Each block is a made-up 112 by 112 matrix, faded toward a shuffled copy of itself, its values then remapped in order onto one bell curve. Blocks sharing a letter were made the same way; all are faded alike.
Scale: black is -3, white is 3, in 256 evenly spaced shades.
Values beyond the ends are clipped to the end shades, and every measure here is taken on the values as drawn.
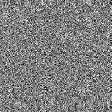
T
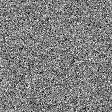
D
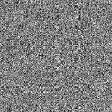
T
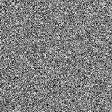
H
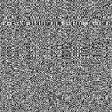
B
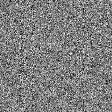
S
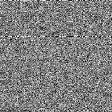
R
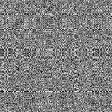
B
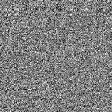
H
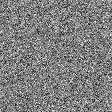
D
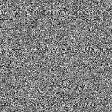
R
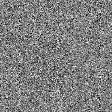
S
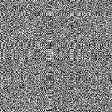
B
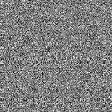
T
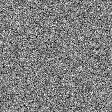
D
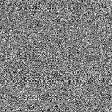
R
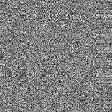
T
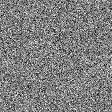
D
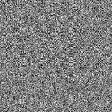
T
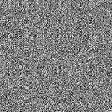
T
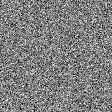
D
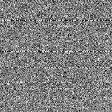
R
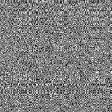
B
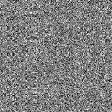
H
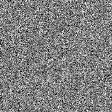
S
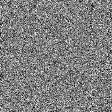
S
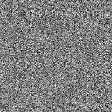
H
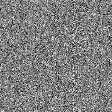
S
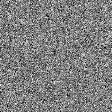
S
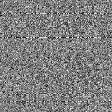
R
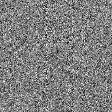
S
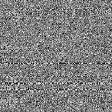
R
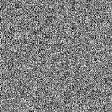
H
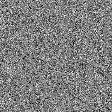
S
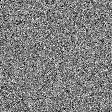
D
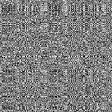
B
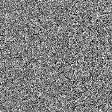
S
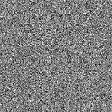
H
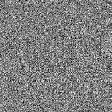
H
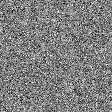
D
